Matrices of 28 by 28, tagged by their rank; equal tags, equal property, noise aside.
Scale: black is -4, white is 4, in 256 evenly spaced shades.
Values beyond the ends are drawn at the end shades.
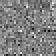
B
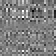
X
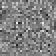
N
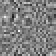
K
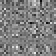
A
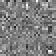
A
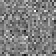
K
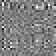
X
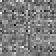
K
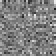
B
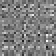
X
